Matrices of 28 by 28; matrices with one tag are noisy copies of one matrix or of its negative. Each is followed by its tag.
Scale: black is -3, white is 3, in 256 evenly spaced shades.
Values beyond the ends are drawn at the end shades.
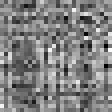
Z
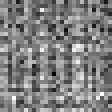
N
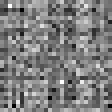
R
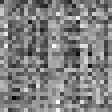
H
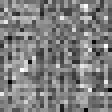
Z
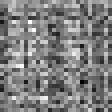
H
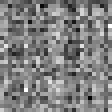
H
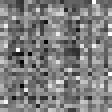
H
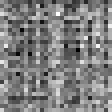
H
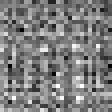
N
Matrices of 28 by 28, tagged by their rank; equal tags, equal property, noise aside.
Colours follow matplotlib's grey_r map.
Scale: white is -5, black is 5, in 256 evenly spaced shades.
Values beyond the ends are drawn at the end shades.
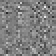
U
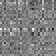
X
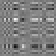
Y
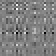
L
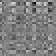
L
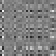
Y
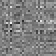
X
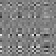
Y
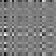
Y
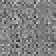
U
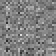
X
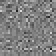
U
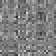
X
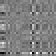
Y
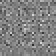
U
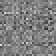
U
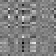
L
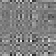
L
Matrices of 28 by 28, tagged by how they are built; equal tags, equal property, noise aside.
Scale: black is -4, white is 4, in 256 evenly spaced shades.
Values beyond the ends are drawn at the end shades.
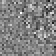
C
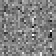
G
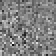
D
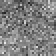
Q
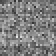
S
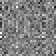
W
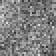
Q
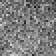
Q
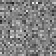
W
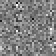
G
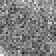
Q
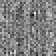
S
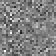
W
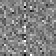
G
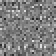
W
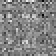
W
